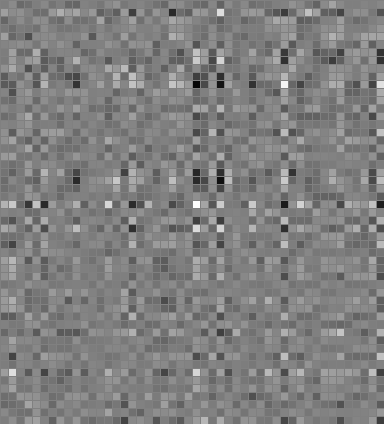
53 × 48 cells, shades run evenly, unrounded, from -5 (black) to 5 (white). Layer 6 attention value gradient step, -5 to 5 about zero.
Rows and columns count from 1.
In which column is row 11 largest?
36
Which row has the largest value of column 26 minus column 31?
26
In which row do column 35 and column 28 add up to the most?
8
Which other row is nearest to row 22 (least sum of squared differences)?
28
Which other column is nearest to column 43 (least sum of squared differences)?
23
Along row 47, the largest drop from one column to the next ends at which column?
48
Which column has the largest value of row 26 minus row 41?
25
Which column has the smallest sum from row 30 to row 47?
21
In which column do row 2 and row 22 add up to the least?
37
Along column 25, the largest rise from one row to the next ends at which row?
29
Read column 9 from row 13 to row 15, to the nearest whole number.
0 0 0
